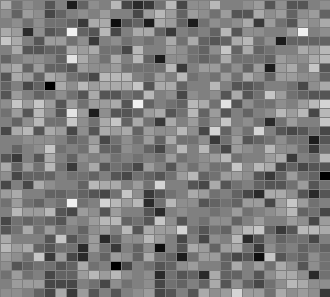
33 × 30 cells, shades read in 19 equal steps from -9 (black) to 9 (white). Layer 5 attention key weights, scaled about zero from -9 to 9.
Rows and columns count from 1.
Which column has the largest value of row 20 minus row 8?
17
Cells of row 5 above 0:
11
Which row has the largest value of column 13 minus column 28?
10
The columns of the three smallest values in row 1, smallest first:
7, 13, 14
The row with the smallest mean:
20
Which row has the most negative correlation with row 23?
19
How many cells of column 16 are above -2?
27
